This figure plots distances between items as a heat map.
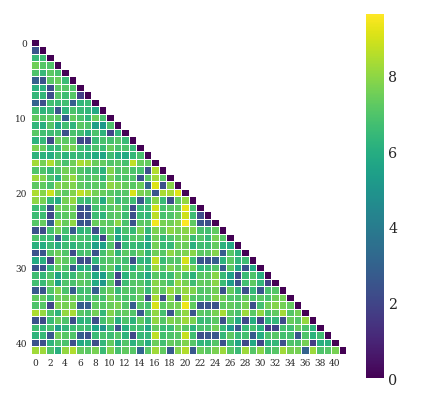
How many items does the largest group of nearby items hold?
10
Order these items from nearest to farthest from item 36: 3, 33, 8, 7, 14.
14, 3, 7, 8, 33
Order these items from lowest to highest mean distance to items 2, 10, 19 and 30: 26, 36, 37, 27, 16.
37, 27, 26, 36, 16
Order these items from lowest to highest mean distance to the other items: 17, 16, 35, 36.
35, 17, 36, 16
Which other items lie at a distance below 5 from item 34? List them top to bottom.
15, 17, 19
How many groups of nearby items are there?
8
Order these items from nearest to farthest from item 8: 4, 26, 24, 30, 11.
30, 11, 26, 4, 24
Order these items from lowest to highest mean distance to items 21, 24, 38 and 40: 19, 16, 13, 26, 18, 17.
13, 18, 26, 17, 19, 16
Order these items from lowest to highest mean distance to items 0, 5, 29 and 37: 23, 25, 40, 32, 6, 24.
40, 25, 6, 23, 24, 32
